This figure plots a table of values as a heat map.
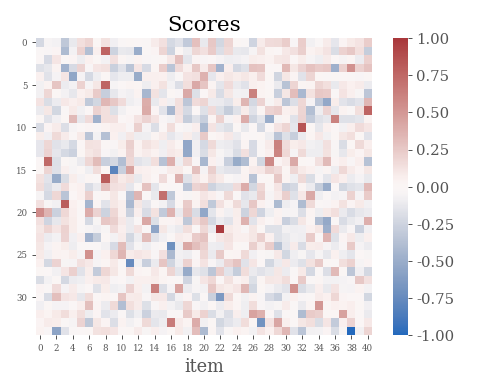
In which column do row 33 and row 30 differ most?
16
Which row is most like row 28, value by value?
0
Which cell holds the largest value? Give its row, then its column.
22, 22
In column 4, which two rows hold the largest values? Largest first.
9, 27
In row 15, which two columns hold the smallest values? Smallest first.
9, 10
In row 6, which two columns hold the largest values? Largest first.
26, 18
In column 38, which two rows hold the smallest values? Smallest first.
34, 27
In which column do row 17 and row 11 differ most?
8
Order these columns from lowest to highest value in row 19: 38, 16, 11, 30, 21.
11, 21, 16, 30, 38
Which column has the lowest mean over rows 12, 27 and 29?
18
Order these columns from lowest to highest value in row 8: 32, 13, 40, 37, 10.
10, 37, 32, 13, 40
